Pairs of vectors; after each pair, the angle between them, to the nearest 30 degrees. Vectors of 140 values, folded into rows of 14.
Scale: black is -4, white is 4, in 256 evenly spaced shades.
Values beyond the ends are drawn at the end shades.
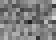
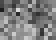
60 degrees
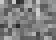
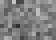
30 degrees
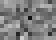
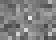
150 degrees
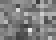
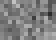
120 degrees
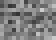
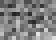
30 degrees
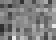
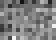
30 degrees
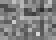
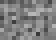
150 degrees
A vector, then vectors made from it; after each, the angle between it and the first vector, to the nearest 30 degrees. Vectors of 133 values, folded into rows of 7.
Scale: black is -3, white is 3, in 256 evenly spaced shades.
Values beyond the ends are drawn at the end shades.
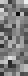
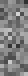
150 degrees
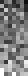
120 degrees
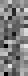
90 degrees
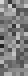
60 degrees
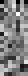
150 degrees
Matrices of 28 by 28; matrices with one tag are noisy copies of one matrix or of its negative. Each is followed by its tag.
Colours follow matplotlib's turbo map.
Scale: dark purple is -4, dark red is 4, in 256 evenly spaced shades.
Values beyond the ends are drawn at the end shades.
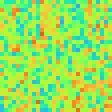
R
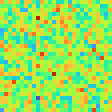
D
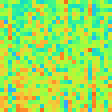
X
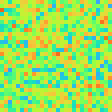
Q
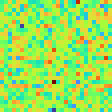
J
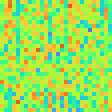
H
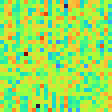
H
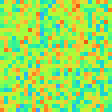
R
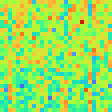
X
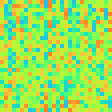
H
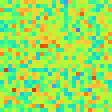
Q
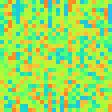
H
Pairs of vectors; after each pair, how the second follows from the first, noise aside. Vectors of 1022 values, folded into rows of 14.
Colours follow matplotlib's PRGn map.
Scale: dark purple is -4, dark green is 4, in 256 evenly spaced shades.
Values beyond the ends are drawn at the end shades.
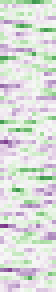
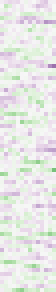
reversed, shrunk.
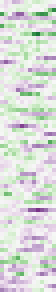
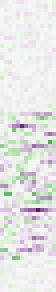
partly zeroed.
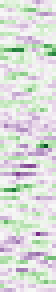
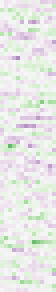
reversed, shrunk.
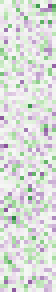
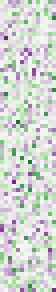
shuffled.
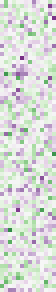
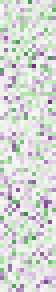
shuffled.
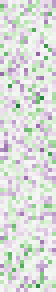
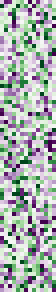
reversed, scaled up.
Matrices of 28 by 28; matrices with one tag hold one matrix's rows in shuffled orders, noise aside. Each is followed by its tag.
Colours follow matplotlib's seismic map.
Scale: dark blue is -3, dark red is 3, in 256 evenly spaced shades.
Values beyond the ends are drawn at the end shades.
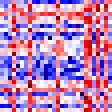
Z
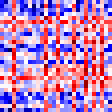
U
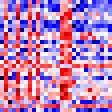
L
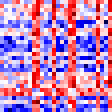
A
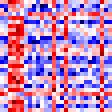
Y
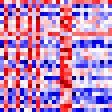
L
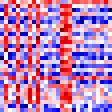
L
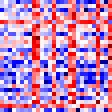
A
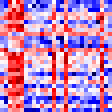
Y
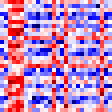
Y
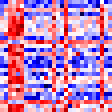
Y
